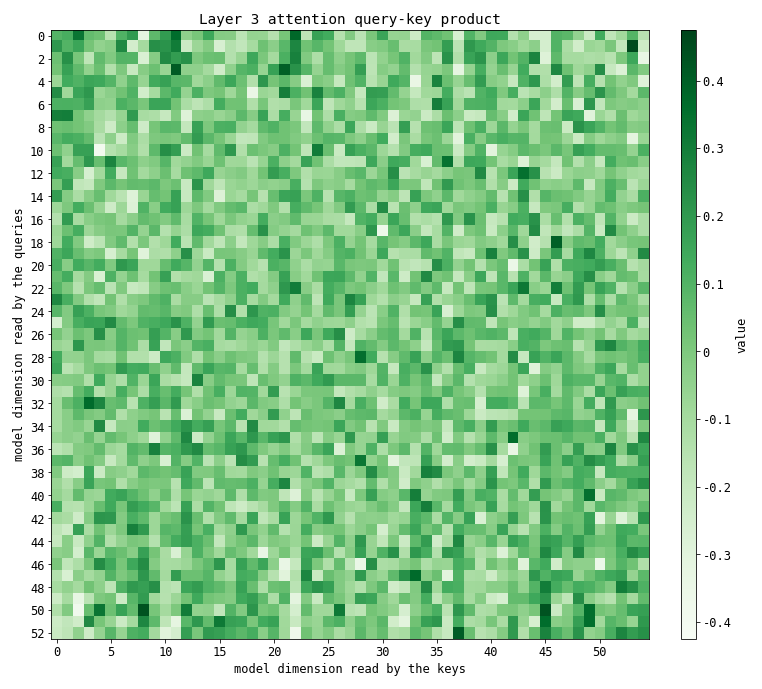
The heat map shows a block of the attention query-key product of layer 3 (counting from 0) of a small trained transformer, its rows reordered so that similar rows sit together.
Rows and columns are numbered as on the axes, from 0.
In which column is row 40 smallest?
22
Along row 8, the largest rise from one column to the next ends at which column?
48
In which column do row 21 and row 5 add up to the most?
21
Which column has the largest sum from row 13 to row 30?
43
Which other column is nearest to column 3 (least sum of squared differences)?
35
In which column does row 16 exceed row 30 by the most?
38
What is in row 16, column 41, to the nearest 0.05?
-0.15
